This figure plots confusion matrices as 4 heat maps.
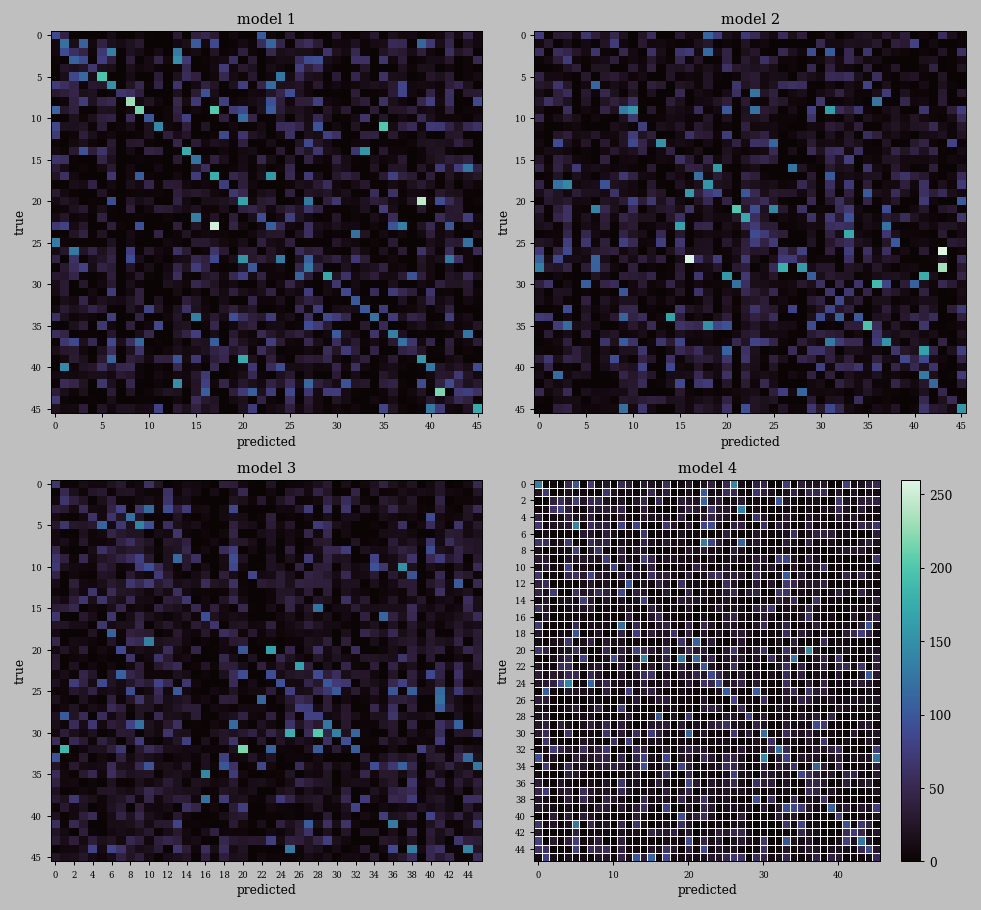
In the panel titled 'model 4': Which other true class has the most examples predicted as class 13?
45
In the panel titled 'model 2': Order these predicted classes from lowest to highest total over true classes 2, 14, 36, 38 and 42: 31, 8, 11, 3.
8, 3, 11, 31
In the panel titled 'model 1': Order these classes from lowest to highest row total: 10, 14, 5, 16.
16, 10, 14, 5
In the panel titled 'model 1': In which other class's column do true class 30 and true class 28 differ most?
27
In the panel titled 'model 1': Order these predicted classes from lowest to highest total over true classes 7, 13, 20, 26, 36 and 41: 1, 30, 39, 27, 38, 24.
38, 24, 1, 30, 27, 39
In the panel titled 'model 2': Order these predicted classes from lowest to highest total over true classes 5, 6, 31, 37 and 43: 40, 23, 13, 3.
40, 13, 3, 23
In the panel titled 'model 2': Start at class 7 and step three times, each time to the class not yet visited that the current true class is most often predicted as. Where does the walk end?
33
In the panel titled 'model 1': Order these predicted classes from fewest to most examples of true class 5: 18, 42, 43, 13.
43, 13, 42, 18
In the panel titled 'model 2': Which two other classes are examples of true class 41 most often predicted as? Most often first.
2, 45
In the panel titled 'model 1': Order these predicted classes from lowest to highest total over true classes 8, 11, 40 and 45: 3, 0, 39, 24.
39, 0, 3, 24
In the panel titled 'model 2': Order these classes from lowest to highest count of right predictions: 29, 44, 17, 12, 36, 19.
12, 44, 36, 19, 29, 17
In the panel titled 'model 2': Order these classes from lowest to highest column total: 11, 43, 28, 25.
28, 11, 43, 25
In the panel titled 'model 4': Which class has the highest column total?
33
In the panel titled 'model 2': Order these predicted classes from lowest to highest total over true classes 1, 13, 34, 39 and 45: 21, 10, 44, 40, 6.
6, 21, 44, 10, 40
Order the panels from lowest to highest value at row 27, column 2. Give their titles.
model 4, model 3, model 1, model 2
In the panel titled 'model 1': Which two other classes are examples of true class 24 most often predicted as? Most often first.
32, 27
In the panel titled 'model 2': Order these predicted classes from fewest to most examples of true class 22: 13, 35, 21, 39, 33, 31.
13, 35, 21, 39, 31, 33
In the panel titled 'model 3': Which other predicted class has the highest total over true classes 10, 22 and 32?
20
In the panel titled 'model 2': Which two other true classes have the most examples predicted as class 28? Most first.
43, 26
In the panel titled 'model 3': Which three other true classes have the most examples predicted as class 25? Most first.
30, 44, 29
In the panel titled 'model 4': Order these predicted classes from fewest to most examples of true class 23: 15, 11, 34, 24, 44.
34, 11, 24, 15, 44
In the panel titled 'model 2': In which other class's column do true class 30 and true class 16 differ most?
36
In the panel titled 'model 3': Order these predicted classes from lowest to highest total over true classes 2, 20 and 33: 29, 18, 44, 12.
29, 18, 12, 44
